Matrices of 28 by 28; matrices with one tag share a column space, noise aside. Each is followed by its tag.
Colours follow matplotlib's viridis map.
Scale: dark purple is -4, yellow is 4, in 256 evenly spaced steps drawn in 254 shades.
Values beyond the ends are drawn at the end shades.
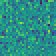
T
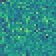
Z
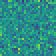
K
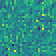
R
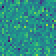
R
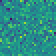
T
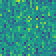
R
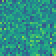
K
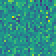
R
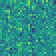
R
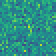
R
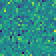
T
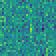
R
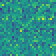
Z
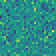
T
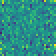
K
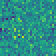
Z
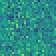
Z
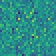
Z
